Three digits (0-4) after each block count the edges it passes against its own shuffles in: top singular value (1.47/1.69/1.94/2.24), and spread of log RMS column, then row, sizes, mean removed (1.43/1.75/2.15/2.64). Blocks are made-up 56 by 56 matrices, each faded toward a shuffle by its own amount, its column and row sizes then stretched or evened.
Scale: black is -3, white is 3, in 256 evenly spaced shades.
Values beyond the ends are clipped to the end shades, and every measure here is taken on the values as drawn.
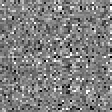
3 2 1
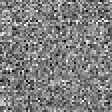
2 0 2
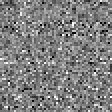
1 0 3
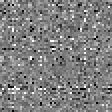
1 3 3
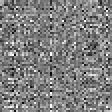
3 3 2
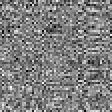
4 2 2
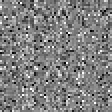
3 1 0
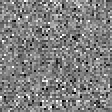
2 0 2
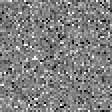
1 0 0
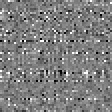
3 0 4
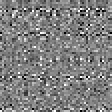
4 1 4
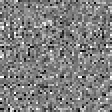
2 1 3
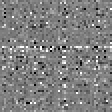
2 3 4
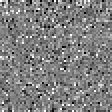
1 0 2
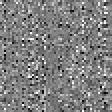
2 4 0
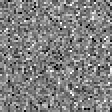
1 0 0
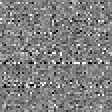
2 1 4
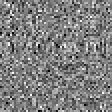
3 1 1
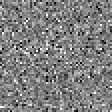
1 1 1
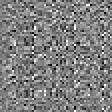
4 3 0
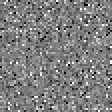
0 0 1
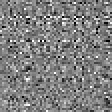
4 2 3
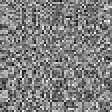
4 0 0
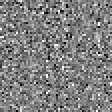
0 1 1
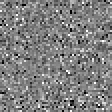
0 1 1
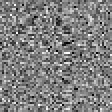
3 0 1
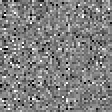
2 2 1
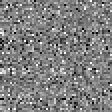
2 0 2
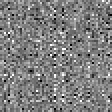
3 3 2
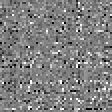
1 1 3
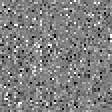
1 2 0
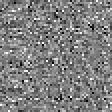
2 0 1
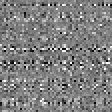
4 1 4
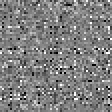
3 3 4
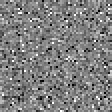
1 0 1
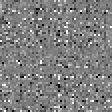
0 2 4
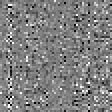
3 4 1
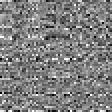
4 1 4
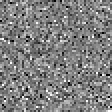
1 0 1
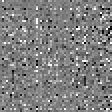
1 4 4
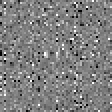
2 4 1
